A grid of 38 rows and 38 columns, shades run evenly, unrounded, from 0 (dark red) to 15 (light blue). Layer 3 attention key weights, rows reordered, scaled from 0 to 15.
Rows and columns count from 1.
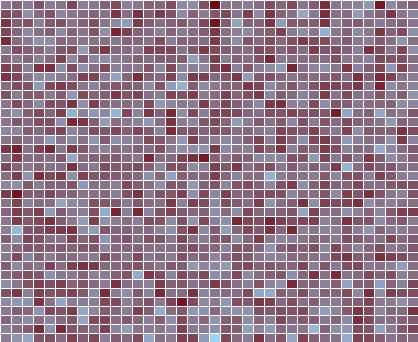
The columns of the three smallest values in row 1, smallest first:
20, 35, 30
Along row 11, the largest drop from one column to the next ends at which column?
8
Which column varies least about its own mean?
12
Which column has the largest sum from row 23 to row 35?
21
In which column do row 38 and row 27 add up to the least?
24
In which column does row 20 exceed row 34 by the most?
25
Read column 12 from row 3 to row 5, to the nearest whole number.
11 4 7
